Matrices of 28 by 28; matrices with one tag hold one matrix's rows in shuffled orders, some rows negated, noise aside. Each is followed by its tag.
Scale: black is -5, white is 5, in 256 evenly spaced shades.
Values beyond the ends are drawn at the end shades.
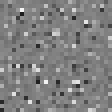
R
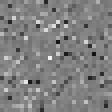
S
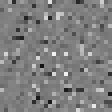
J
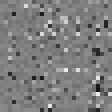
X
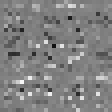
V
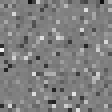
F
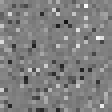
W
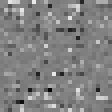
V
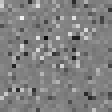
R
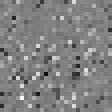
R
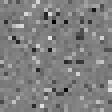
J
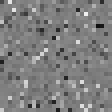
W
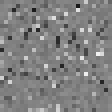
W
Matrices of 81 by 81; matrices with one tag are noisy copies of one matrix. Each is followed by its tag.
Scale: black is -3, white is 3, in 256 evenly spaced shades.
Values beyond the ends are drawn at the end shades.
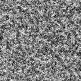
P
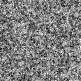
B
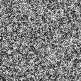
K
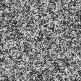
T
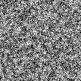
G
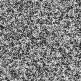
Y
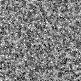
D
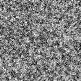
Y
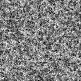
T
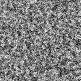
D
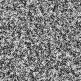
D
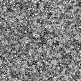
Y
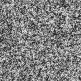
B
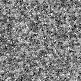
B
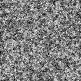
T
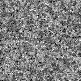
T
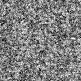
B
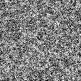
T
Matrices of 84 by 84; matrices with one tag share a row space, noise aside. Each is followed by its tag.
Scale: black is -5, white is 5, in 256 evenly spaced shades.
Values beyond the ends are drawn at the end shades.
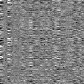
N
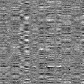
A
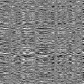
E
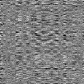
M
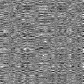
E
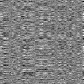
E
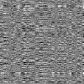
E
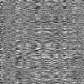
M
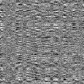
M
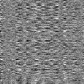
M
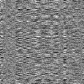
M
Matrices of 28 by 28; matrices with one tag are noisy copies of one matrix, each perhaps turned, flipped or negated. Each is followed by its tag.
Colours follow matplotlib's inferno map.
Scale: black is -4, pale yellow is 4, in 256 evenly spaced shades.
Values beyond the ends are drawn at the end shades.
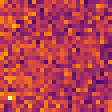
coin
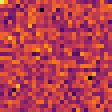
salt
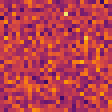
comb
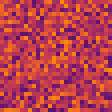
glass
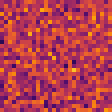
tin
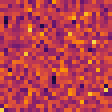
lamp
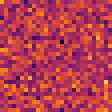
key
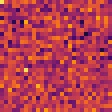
salt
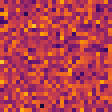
comb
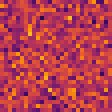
lamp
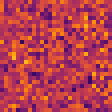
comb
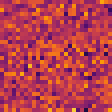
glass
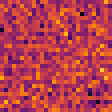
salt
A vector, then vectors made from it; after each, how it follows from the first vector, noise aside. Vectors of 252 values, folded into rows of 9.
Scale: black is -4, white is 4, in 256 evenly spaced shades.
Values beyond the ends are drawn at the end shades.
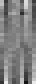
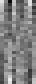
reversed.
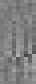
wrapped around, negated, shrunk.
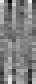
reversed.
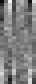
reversed, negated.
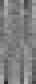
negated, shrunk.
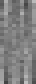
negated, shrunk.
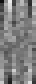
reversed, negated.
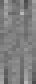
negated, shrunk.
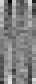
reversed.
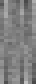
negated, shrunk.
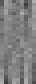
negated, shrunk.
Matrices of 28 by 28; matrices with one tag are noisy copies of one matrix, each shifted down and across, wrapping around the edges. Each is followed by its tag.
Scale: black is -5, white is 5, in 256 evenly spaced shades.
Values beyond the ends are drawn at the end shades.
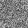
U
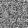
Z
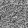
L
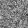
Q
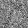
Q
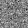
Z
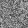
Q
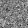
U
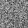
L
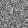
U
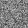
Z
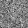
Q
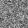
U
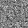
Z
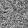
Z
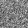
L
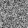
U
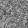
Q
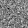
L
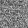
Z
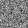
Z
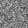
Q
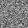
L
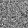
Z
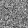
L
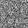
Z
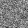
Q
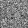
Z
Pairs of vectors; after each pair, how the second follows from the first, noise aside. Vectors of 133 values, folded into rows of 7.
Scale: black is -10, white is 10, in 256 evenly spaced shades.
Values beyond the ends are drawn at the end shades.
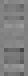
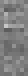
reversed, negated.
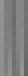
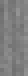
reversed, shrunk.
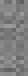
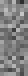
scaled up.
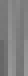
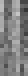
reversed, scaled up.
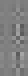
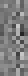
scaled up.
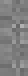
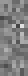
scaled up.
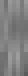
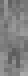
negated.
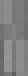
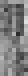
reversed, negated, scaled up.
